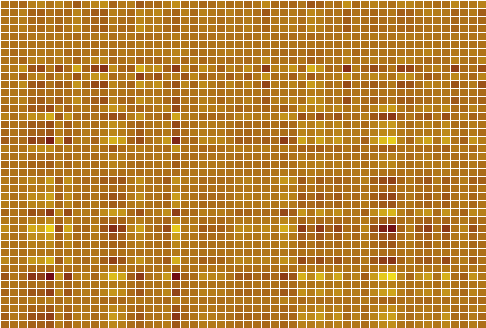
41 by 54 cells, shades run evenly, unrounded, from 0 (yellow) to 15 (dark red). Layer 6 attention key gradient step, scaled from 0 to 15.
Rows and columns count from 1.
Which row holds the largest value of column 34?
29
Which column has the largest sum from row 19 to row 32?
44
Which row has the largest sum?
9
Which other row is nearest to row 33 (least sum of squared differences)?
15
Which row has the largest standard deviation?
35
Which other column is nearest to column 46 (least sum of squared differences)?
11
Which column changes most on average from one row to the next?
20
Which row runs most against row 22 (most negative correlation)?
7
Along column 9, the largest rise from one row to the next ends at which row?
10
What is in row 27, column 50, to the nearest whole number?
5
